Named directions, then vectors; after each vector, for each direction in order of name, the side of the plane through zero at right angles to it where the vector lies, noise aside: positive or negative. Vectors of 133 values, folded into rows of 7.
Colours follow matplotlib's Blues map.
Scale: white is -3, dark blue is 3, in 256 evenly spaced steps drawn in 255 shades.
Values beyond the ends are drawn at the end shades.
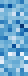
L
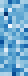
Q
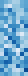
negative, negative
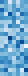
negative, negative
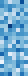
positive, negative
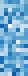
negative, positive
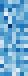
positive, negative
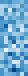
negative, positive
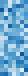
negative, negative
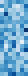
positive, positive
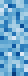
positive, positive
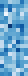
positive, negative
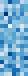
negative, positive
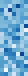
negative, negative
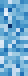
positive, negative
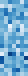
negative, positive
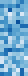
positive, negative
